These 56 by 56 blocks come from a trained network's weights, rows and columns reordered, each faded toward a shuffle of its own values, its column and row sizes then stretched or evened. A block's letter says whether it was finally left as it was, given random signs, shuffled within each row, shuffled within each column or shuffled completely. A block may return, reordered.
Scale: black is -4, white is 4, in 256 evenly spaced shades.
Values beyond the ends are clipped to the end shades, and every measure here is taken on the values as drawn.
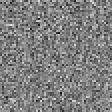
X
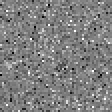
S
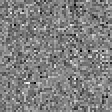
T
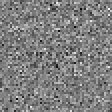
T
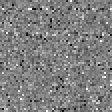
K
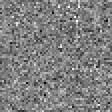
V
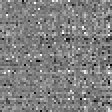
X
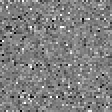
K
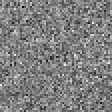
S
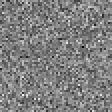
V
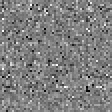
T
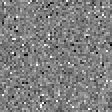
S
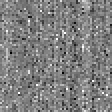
V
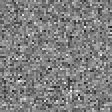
K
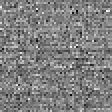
X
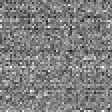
X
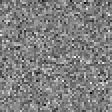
K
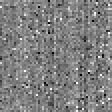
V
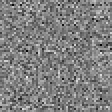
X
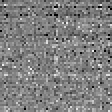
X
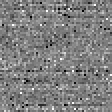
K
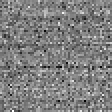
X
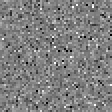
S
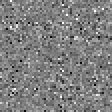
T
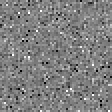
S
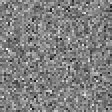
S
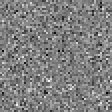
V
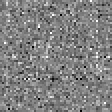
T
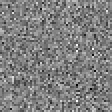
V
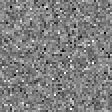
S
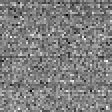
K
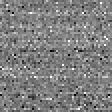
K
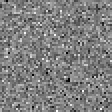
S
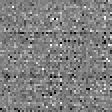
X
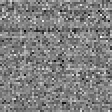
K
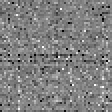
X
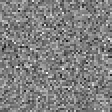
S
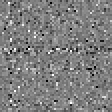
T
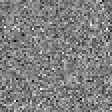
K
